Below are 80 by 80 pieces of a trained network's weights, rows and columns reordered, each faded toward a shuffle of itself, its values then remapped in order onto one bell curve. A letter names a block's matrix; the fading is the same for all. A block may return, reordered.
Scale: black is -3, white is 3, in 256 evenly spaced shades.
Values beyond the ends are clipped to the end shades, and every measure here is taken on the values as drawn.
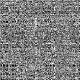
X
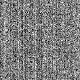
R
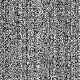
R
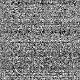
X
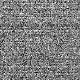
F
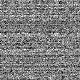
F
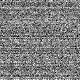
F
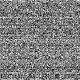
X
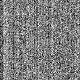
R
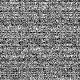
F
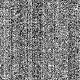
R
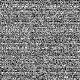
F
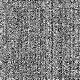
R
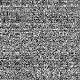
X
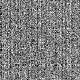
R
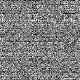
X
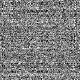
F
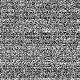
F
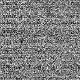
F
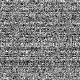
F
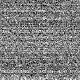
F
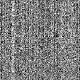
R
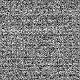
X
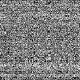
X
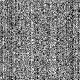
R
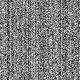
R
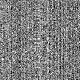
R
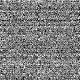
X
